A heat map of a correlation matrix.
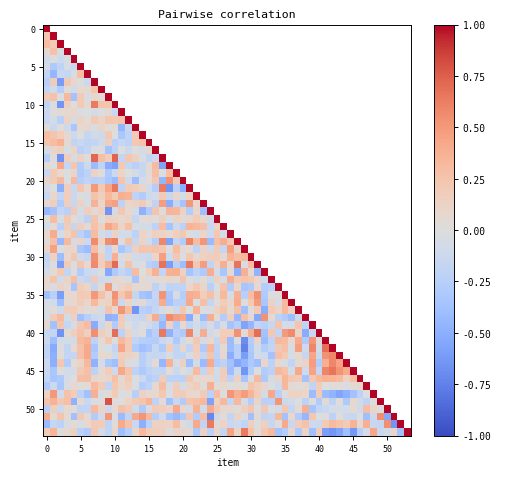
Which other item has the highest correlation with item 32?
38
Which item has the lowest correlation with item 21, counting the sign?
18
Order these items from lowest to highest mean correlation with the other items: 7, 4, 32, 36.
32, 4, 36, 7
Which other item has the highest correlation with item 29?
53
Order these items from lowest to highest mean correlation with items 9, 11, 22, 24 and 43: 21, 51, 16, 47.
51, 16, 21, 47
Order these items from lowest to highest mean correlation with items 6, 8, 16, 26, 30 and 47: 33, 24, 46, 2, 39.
2, 39, 33, 46, 24
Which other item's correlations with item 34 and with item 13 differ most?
37
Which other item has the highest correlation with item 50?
52
